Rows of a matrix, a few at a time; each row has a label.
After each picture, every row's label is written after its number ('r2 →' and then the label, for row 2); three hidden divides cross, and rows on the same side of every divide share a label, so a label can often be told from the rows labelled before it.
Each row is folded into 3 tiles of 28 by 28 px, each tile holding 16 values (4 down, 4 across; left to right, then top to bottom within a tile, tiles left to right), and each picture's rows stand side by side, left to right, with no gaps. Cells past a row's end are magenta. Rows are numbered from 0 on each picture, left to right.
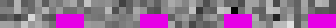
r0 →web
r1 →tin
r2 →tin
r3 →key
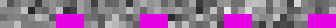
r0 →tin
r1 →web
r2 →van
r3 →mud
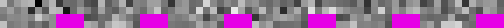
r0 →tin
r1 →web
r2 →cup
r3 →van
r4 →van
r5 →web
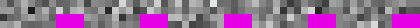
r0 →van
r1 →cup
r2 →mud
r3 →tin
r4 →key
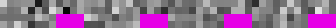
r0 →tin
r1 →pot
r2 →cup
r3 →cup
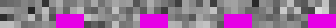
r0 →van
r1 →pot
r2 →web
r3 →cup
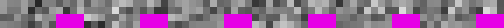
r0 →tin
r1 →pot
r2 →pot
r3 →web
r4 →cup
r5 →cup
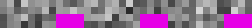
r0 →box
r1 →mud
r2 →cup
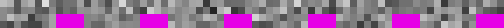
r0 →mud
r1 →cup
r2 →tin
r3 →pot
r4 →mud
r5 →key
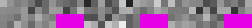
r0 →tin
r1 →web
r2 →tin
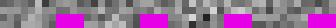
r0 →web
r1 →web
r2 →box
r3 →mud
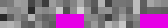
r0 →van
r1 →key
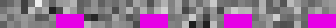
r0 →cup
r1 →van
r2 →box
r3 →box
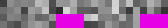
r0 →cup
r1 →pot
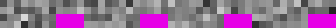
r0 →box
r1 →web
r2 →tin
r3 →pot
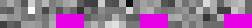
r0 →pot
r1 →web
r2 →cup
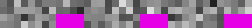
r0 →key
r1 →cup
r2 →van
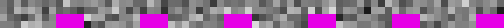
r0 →key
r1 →pot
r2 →van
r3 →van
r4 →van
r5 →pot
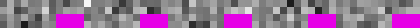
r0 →box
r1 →tin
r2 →box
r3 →tin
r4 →box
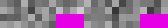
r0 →van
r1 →tin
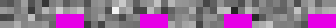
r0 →van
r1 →cup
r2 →tin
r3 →van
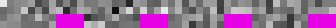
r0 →tin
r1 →van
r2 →box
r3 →box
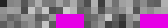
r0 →cup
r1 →box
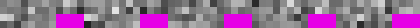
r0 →pot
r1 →pot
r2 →web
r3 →cup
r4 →box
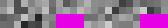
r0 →box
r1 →tin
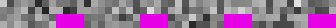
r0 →tin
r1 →cup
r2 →box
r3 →mud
